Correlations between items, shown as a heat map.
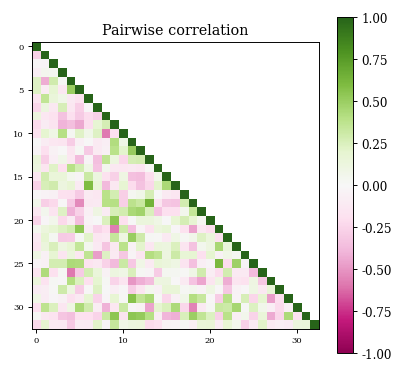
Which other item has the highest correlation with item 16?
6
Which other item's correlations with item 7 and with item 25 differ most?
21
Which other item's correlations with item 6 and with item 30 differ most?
5
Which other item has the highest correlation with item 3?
10
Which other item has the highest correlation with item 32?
9
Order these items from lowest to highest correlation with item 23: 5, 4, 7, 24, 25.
7, 24, 4, 5, 25
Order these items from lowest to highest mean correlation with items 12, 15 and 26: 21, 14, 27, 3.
27, 14, 21, 3
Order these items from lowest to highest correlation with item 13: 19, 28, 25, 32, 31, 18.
32, 25, 28, 19, 31, 18
